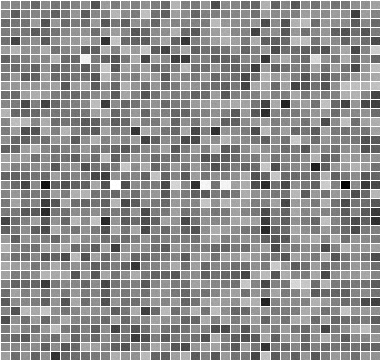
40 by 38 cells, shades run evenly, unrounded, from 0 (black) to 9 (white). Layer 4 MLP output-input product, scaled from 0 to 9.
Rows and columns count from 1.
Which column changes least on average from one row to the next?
24
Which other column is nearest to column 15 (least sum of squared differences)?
19
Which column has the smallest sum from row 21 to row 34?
5
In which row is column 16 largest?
20
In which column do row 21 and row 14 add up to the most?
21
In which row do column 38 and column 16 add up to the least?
25
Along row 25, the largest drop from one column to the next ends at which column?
11
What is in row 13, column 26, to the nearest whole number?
3
